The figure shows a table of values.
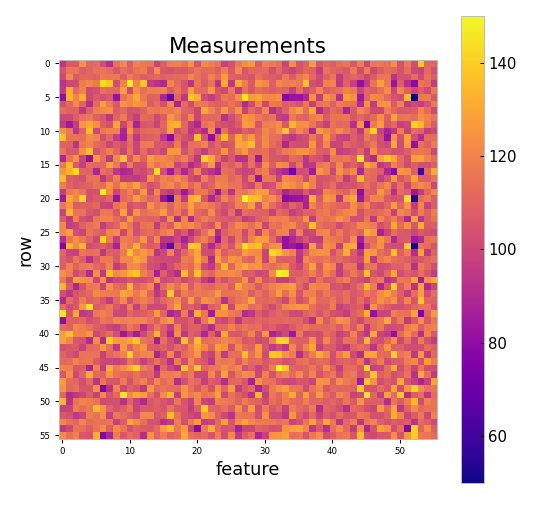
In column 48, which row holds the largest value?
14
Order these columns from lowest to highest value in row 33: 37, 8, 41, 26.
41, 8, 37, 26
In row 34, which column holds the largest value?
16
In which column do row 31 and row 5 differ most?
33
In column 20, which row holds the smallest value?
54
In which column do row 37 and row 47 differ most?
46
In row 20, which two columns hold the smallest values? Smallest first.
52, 16
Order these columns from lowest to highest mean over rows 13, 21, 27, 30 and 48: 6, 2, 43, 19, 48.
6, 48, 2, 43, 19
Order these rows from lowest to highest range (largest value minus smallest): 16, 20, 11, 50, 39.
39, 50, 11, 16, 20
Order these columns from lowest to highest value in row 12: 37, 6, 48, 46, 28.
48, 6, 46, 37, 28
